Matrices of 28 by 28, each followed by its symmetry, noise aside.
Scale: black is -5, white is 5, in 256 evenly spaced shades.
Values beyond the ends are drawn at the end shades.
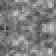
mirrored top to bottom.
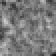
no symmetry.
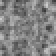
mirrored top to bottom.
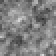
symmetric.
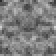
mirrored left to right.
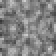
mirrored top to bottom.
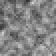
symmetric.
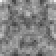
mirrored left to right.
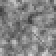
no symmetry.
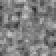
antisymmetric.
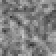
no symmetry.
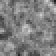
symmetric across the other diagonal.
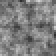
symmetric across the other diagonal.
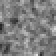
no symmetry.
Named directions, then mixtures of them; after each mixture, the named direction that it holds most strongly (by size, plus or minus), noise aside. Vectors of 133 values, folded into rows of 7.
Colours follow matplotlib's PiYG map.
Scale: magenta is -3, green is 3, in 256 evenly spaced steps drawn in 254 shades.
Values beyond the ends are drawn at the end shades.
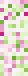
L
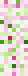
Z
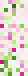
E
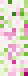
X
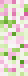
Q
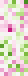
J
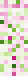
Z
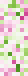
J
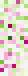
Z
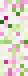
Z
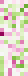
L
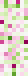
Z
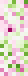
J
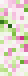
Q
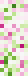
E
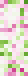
J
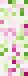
X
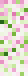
Q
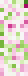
L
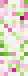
J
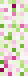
E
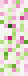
Z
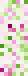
J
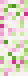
L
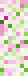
L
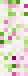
Z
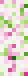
X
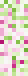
Z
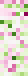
Q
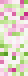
Q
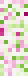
L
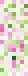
L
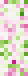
J
